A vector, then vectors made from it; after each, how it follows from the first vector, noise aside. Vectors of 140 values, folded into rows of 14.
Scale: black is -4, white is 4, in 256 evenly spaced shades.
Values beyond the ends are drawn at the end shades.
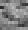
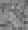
reversed, shrunk.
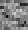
copied.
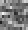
wrapped around, negated.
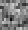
copied.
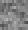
reversed, shrunk.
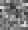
negated.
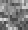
wrapped around, negated.
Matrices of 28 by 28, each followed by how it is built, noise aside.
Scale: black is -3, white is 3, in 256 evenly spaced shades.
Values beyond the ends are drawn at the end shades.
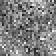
smooth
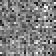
low rank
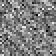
Toeplitz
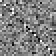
diagonal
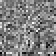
low rank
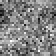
smooth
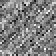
Hankel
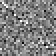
diagonal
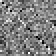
diagonal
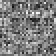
low rank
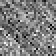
Toeplitz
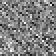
Toeplitz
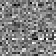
low rank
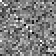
diagonal
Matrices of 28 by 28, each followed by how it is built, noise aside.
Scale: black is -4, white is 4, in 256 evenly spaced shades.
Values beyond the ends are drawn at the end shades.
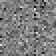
uneven columns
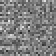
blocks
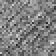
Hankel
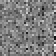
uneven columns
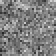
smooth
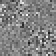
block diagonal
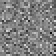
low rank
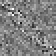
banded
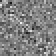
banded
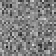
blocks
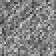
Hankel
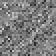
Hankel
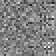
low rank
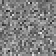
repeating columns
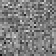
blocks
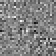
block diagonal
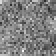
smooth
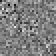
block diagonal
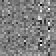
uneven columns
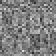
blocks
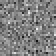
uneven columns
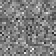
repeating columns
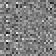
low rank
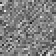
Hankel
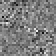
block diagonal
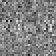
low rank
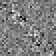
banded
